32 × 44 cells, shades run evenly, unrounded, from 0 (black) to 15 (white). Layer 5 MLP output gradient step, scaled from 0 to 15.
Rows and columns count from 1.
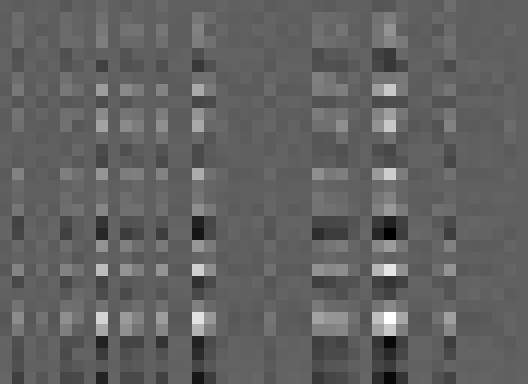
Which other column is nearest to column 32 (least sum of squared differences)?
9
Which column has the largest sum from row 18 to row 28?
33
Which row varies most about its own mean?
27
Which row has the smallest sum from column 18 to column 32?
20
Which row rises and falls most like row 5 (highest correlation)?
31
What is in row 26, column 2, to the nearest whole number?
7
